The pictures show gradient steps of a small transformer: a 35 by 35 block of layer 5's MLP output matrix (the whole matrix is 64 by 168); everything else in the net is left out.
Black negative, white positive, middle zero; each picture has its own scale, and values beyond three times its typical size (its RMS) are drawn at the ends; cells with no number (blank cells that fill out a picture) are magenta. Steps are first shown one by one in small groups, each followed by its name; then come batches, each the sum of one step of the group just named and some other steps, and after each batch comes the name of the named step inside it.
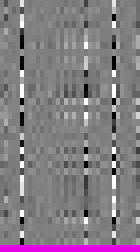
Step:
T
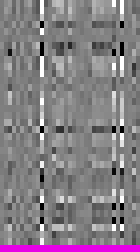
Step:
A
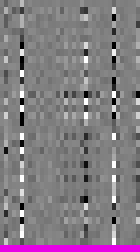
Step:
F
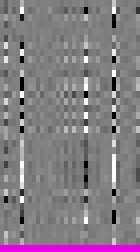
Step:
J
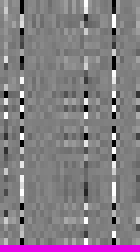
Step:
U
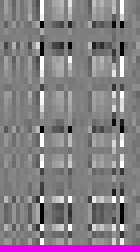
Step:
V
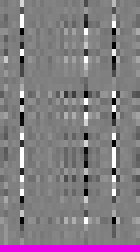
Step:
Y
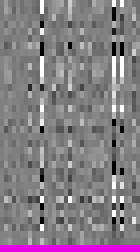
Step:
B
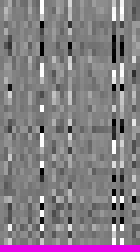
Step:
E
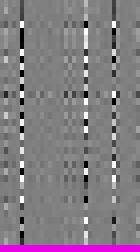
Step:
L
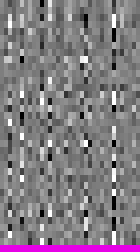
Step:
Y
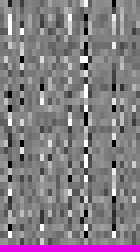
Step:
U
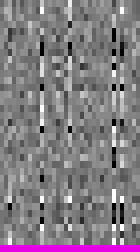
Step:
E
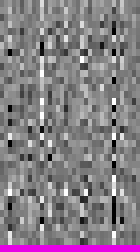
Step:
A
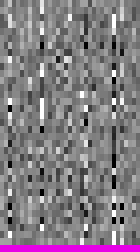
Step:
E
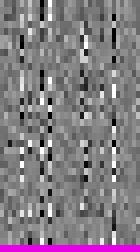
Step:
T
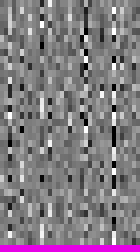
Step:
J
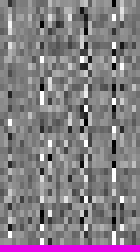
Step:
V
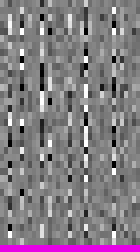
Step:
J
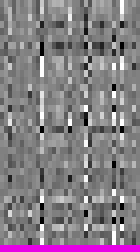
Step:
A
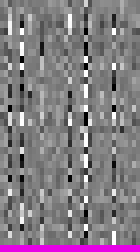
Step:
A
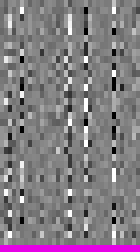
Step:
J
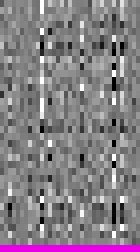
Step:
V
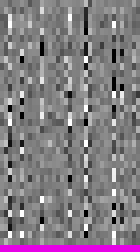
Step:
F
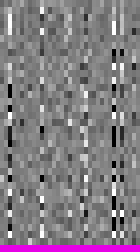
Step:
B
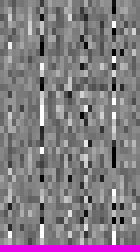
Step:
B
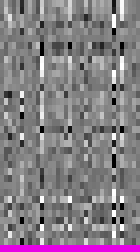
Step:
U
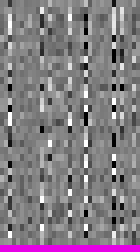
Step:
E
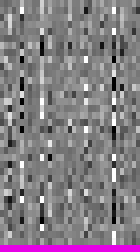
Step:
J
